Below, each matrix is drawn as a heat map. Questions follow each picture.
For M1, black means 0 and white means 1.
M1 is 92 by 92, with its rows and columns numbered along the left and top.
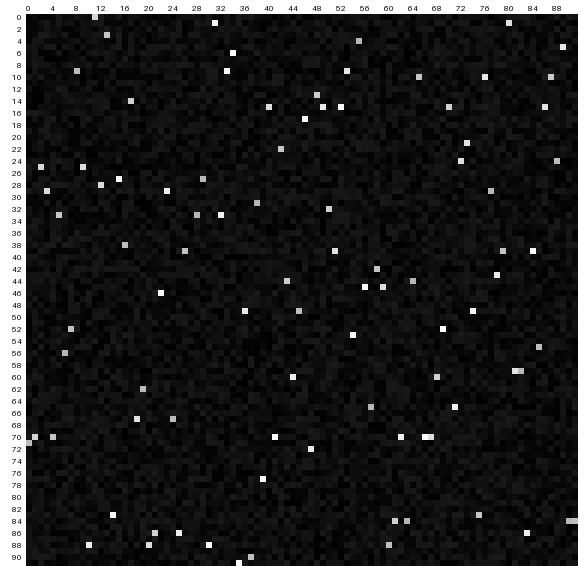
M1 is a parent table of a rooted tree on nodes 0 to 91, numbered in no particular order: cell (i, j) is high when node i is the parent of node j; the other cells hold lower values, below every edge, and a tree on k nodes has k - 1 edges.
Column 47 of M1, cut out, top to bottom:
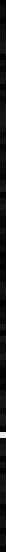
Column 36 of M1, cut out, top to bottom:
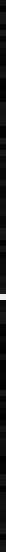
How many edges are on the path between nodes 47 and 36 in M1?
7
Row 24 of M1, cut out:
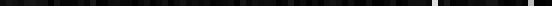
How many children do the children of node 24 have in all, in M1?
5
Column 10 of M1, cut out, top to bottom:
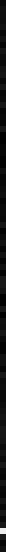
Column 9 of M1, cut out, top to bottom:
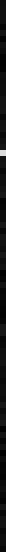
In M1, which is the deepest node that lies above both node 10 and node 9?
15
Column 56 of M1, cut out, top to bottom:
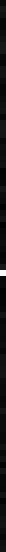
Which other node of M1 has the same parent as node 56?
59
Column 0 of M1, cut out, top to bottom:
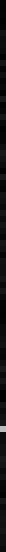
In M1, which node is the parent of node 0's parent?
65
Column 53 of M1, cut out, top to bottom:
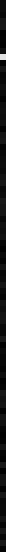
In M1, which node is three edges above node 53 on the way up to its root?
86
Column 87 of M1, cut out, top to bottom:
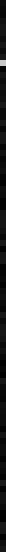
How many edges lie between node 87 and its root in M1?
7
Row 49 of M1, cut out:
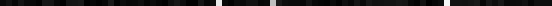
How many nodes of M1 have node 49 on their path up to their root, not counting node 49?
9
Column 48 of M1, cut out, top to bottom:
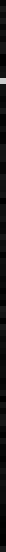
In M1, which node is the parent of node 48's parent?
3
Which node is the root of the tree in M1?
27
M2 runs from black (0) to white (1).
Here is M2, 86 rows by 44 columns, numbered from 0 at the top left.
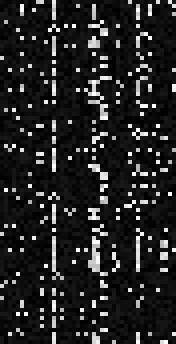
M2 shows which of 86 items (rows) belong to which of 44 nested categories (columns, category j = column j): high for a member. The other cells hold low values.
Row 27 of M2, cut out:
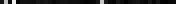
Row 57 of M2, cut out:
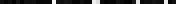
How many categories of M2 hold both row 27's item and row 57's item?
0
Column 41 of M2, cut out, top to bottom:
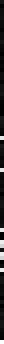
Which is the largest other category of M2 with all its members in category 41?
40
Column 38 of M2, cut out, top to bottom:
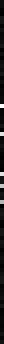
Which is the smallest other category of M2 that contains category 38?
7
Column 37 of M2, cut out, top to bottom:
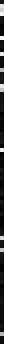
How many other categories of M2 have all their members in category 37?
6
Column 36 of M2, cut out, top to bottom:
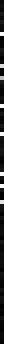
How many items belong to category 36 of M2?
8
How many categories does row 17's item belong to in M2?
8
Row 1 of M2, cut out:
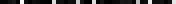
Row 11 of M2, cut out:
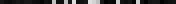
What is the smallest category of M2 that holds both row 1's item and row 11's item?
34
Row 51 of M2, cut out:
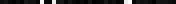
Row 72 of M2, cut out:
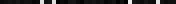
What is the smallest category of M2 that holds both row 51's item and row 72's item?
32
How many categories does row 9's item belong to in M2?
6
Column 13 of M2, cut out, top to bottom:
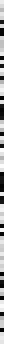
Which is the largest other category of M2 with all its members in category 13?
23
